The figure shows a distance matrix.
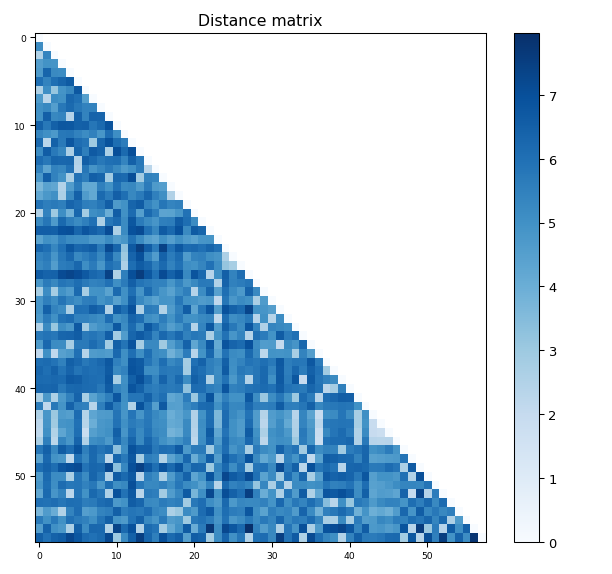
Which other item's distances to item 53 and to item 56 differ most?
38
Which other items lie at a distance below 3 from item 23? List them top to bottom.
28, 30, 32, 51
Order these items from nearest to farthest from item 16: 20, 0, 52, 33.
52, 20, 0, 33
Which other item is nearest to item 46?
36
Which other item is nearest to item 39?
34
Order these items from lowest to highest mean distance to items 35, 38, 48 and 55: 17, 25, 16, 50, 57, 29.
16, 50, 17, 29, 25, 57
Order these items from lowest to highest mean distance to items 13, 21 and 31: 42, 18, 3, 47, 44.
44, 3, 18, 47, 42
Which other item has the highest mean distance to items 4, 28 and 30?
12
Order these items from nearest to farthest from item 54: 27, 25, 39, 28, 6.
6, 28, 25, 39, 27
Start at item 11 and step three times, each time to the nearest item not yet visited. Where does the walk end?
24
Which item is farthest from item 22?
56
